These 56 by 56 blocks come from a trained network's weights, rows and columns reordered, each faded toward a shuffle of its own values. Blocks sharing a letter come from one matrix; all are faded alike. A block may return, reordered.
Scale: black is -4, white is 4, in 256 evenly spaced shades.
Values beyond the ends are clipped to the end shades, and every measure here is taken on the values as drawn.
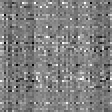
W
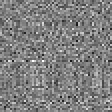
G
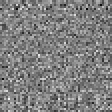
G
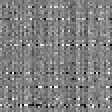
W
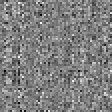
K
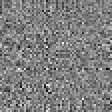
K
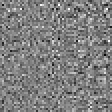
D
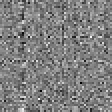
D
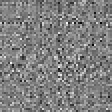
D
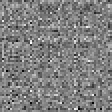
D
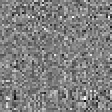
D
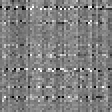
W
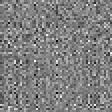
K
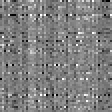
W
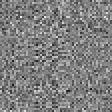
G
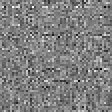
D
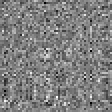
K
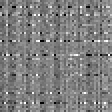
W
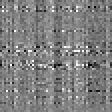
W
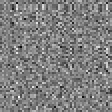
G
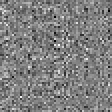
K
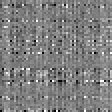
W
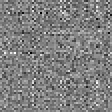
G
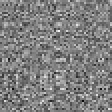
G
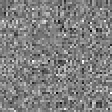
K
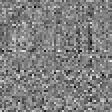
D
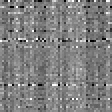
W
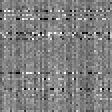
W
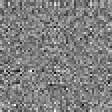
G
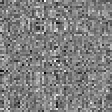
K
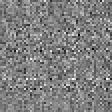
D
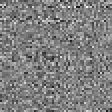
G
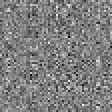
K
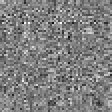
G
